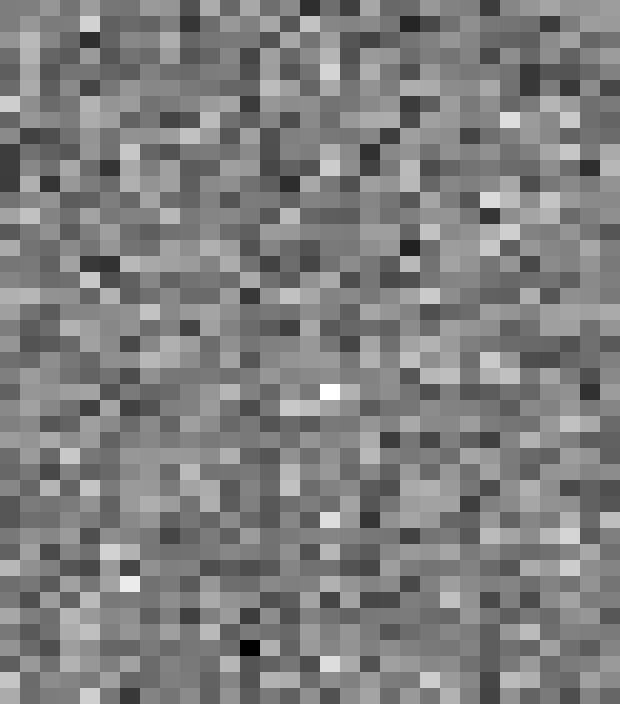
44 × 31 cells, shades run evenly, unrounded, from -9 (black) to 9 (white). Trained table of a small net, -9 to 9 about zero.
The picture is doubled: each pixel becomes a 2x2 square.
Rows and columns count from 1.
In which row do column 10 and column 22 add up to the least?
2
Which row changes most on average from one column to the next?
11
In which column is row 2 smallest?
21
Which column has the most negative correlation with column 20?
13
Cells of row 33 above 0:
14
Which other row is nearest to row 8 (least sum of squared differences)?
15
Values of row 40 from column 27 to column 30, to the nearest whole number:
4 -1 0 0
